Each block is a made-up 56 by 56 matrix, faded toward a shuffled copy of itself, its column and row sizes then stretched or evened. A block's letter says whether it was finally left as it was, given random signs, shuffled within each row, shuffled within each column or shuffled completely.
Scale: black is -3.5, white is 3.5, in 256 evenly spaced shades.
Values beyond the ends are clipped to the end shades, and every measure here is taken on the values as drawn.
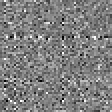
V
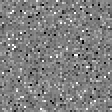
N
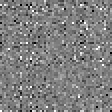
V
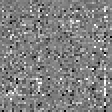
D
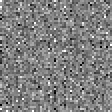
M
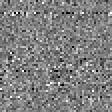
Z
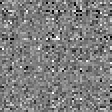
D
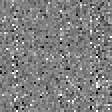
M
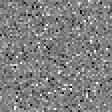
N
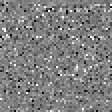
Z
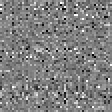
V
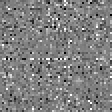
D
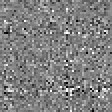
D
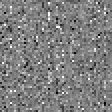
M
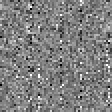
M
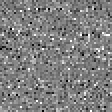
Z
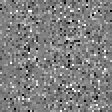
M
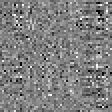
V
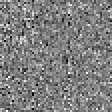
M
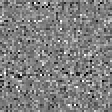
Z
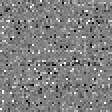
Z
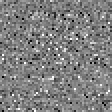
Z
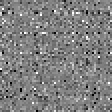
V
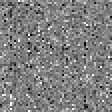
M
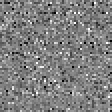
Z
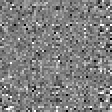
V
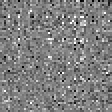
V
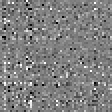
V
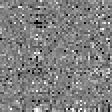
V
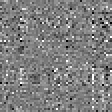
V
